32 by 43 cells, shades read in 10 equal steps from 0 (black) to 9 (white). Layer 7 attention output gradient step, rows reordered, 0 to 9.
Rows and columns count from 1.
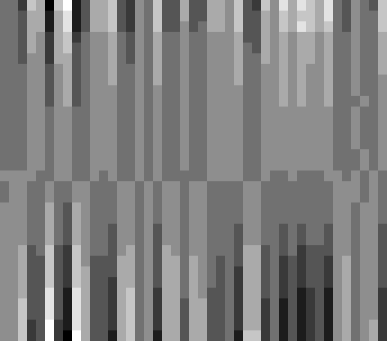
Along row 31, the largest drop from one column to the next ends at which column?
7
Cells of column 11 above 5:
3
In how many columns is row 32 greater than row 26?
8
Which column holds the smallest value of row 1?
6
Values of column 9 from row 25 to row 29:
7 7 7 8 8
